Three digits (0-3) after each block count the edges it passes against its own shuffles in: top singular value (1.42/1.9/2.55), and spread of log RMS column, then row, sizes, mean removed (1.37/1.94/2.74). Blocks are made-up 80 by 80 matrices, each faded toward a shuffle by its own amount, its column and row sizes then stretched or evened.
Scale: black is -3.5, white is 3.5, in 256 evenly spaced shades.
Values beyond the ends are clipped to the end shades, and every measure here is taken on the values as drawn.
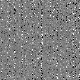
0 3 0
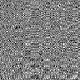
3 0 2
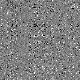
0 2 1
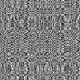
3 2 1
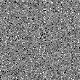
1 1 0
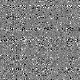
1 2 3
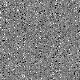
0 2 0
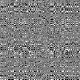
3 2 3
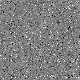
0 1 1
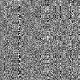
3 3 0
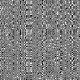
3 3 0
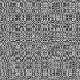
3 0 3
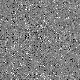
1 1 0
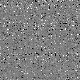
0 1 2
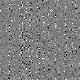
1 3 0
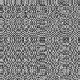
3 1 2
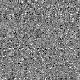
2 0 1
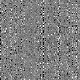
2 3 0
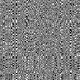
3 3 0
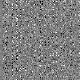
0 3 2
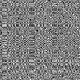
3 0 2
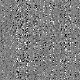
1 3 2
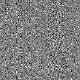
1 3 0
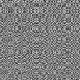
3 2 3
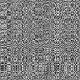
3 3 2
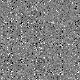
1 2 1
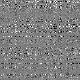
1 2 3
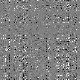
2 3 3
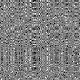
3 2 0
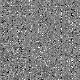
0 2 1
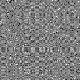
3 0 0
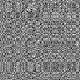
3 0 1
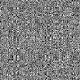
2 2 1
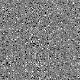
1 2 1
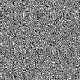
2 1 0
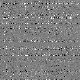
1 1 3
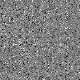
0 2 0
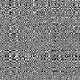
3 2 3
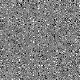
1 2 1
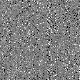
1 2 0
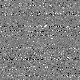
0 0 3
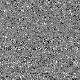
1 0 2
